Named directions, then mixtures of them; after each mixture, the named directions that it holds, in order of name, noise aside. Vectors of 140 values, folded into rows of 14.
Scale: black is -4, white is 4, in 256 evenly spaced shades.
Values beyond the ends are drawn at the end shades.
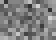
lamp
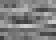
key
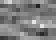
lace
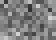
lamp.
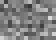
key, lamp.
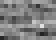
key, lace.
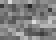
lace, lamp.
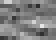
lace.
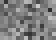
lamp.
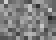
lamp.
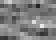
lace.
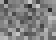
lamp.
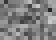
key, lamp.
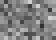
lamp.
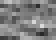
lace.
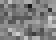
lace, lamp.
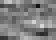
lace.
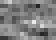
lace.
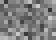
lamp.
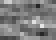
lace.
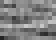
key, lace.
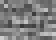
key, lamp.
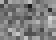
lace, lamp.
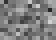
key, lamp.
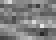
lace.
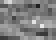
lace.
